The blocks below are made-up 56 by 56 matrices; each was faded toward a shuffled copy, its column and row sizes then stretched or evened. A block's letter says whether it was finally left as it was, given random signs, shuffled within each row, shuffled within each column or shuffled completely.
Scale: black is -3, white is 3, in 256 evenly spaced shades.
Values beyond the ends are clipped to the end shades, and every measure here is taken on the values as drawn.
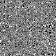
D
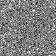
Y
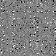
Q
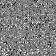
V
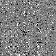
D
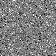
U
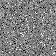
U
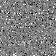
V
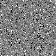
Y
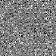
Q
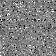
V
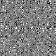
Q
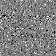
V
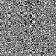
Q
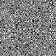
Q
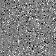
Y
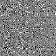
Q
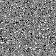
V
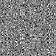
Q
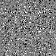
D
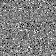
V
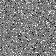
U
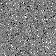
U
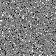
U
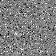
V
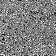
V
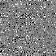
Q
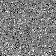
V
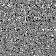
V
